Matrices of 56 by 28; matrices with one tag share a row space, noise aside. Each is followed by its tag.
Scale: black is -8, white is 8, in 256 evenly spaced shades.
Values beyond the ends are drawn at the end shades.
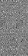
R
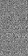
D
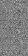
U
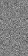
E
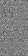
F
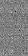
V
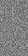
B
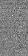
U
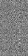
U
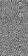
U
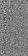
F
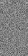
E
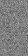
D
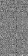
R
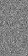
B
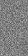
B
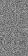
B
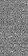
V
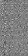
F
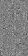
B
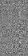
U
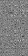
V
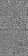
U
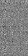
F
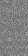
D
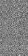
U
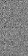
F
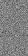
E
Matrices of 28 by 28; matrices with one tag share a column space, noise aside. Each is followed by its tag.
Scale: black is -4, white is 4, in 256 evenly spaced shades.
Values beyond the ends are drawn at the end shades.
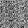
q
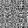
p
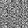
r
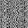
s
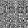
q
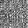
p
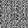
q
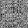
q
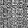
r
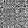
r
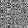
r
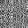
p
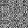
q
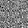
s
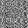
s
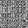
q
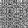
r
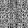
p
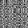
r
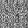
p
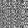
r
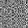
r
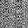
r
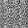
r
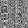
q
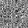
p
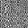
q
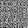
s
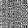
r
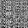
s
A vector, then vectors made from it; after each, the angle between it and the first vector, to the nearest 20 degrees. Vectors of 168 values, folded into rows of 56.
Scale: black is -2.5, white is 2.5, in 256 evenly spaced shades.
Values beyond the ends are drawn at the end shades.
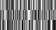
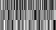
60 degrees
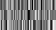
160 degrees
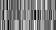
60 degrees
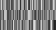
20 degrees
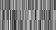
80 degrees
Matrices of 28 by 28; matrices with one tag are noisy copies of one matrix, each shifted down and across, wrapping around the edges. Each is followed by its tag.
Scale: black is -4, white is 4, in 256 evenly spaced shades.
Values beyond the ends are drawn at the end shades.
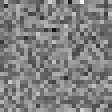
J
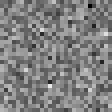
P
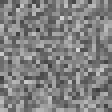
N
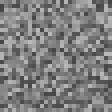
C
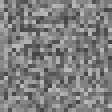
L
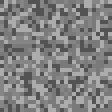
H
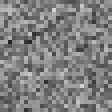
P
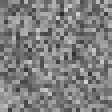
N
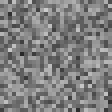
N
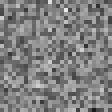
P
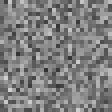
N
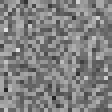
N
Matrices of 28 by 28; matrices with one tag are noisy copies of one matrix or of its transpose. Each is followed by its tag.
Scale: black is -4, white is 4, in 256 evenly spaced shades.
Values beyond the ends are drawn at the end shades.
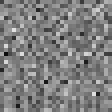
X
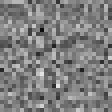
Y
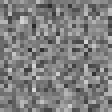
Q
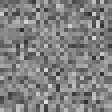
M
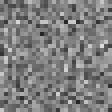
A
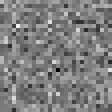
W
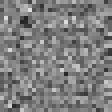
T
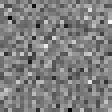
X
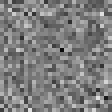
W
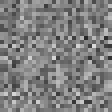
M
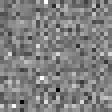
M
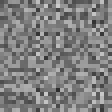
M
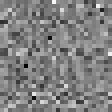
A
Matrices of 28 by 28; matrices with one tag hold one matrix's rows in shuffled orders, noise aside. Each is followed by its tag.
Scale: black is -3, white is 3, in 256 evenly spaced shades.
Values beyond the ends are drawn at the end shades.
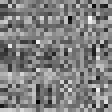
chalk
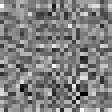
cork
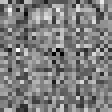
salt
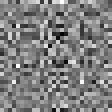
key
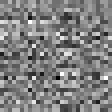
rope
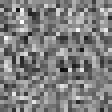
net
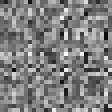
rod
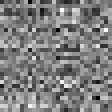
rope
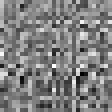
cork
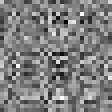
key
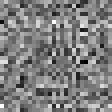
cork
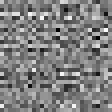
rope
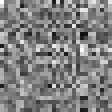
cork
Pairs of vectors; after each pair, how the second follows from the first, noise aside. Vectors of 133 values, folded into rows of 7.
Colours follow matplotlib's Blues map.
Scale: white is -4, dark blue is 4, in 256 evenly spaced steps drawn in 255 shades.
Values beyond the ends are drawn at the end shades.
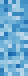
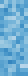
wrapped around, negated, shrunk.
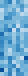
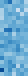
partly zeroed.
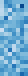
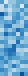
sign-scrambled.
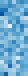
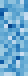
sign-scrambled.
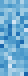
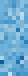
wrapped around, partly zeroed.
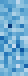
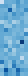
wrapped around, partly zeroed.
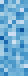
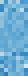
partly zeroed.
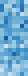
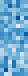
wrapped around.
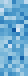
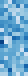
wrapped around.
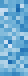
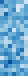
sign-scrambled.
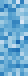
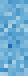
wrapped around, negated, shrunk.
